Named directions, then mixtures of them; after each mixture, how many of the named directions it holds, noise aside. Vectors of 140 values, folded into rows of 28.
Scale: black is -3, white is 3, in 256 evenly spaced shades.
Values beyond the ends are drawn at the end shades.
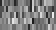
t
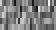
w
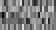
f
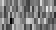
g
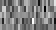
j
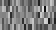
four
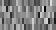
four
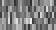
two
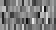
two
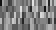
three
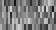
four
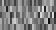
four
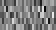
three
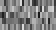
one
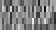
two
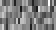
one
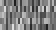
three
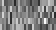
four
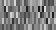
four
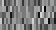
four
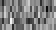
one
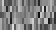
four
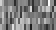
two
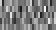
four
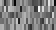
three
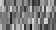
four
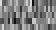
four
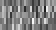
three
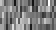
two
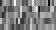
one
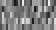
four
